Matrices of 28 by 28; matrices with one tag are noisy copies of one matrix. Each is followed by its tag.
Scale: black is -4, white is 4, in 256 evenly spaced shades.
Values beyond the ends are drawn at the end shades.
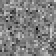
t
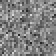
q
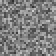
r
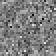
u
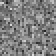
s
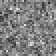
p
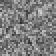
q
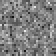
t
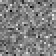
r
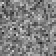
s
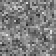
t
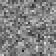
r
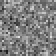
t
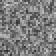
t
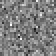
u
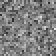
s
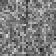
q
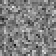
p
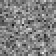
p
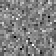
q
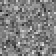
p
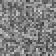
q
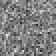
q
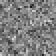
r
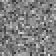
r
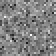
q
